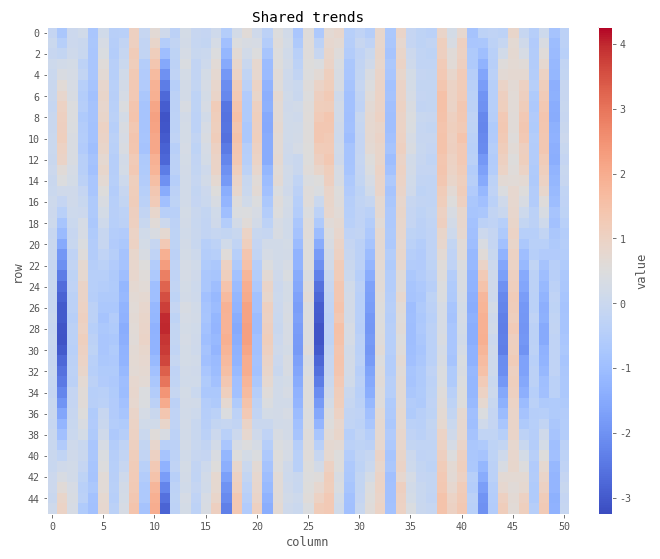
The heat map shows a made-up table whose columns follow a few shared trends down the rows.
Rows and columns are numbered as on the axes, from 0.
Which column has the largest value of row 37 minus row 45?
11
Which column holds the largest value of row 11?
10
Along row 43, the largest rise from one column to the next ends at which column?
18
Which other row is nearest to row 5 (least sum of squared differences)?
13
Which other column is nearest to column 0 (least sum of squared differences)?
14
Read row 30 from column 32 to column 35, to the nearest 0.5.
0.5 -0.5 0.5 -1
